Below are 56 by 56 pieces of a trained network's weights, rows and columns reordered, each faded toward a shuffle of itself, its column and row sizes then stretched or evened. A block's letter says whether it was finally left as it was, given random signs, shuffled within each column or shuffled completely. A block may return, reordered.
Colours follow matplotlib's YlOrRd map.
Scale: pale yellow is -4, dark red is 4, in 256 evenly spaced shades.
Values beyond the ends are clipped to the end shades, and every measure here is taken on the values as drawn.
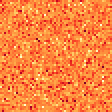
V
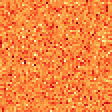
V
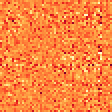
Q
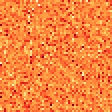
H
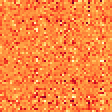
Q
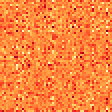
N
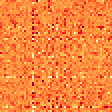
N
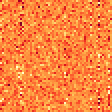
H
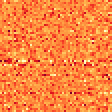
N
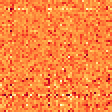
Q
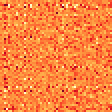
N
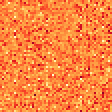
H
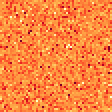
V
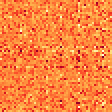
Q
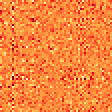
N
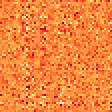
Q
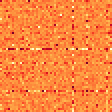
Q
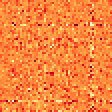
Q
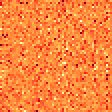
H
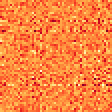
N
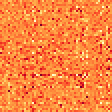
Q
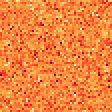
V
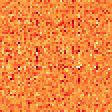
Q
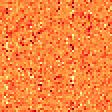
H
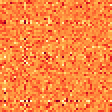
N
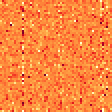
H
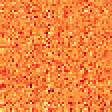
N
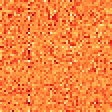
Q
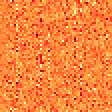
H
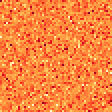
V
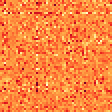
Q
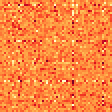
Q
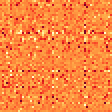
N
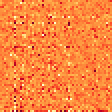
Q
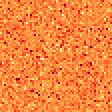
V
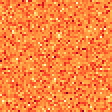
V
